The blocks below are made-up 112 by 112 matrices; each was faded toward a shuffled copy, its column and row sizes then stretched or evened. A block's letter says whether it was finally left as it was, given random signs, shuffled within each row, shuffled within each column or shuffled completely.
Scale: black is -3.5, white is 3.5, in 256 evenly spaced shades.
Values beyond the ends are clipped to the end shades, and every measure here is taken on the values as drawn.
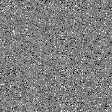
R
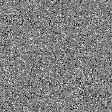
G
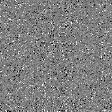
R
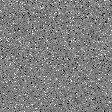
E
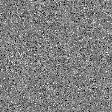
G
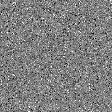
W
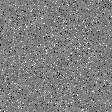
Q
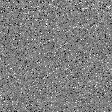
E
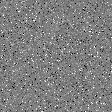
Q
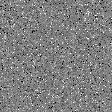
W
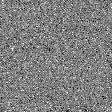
E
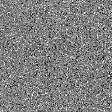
G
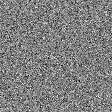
Q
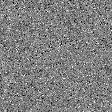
E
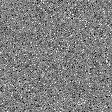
Q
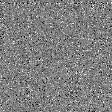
G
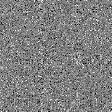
R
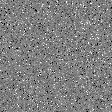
Q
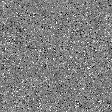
E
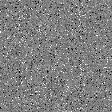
W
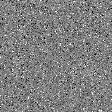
W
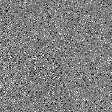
R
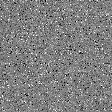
E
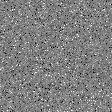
Q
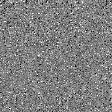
R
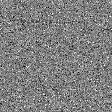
E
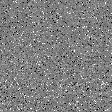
E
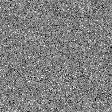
E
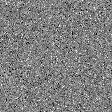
Q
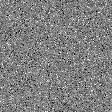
Q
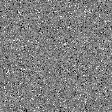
G
